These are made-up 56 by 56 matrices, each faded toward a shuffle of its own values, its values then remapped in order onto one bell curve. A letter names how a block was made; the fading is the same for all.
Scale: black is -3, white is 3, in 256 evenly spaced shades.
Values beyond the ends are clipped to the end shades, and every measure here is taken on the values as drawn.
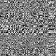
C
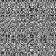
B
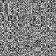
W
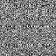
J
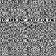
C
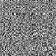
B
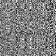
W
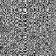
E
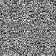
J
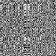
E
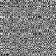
C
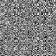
E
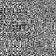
W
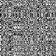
B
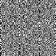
W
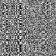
E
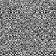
C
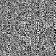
W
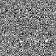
J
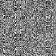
W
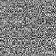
B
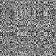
B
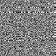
C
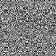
J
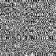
B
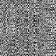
W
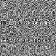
B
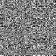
J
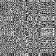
E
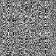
W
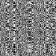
E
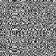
C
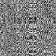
E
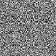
J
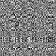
C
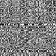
C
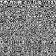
J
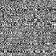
J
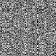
W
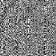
W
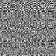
C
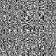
W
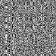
W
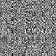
W
